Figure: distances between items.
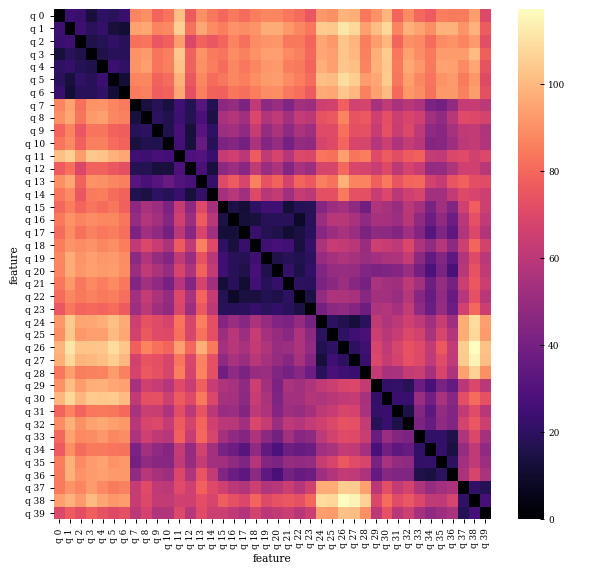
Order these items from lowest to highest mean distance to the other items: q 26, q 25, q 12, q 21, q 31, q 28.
q 21, q 12, q 31, q 28, q 25, q 26
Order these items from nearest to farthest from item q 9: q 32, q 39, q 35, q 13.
q 13, q 35, q 39, q 32
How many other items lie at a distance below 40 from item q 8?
7
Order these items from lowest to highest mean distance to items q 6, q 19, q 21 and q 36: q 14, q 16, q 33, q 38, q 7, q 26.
q 16, q 33, q 7, q 14, q 26, q 38
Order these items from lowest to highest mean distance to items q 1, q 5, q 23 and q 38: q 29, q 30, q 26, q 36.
q 36, q 29, q 30, q 26
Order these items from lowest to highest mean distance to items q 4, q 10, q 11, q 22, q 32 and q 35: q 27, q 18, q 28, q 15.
q 15, q 18, q 28, q 27
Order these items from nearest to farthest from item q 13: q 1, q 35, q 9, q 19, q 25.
q 9, q 35, q 19, q 25, q 1
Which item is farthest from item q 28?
q 38
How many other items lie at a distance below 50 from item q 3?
6
